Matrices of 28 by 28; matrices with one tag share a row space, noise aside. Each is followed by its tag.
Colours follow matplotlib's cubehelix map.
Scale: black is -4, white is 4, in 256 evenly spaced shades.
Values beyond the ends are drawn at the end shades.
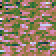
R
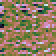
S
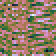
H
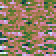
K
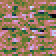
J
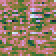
H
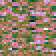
H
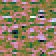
J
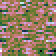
K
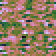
K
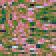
H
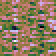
J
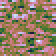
H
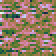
R
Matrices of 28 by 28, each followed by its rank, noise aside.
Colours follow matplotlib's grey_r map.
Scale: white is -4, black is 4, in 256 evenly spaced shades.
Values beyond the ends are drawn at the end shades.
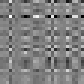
one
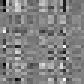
two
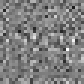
six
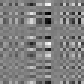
one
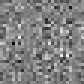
six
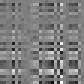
one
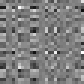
two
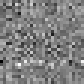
six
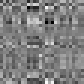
two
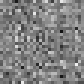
six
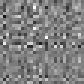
four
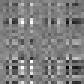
one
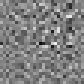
four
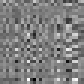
two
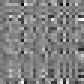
three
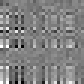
one
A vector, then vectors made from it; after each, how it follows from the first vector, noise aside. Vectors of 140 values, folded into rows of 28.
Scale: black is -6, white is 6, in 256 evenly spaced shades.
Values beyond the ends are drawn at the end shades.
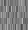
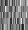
reversed, scaled up.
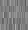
wrapped around, shrunk.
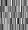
reversed, scaled up.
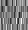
reversed, scaled up.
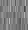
wrapped around, partly zeroed.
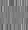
wrapped around, partly zeroed.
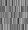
reversed.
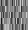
reversed, scaled up.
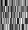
reversed, scaled up.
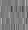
wrapped around, partly zeroed.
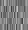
negated.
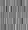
negated, partly zeroed.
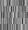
negated.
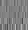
negated, partly zeroed.
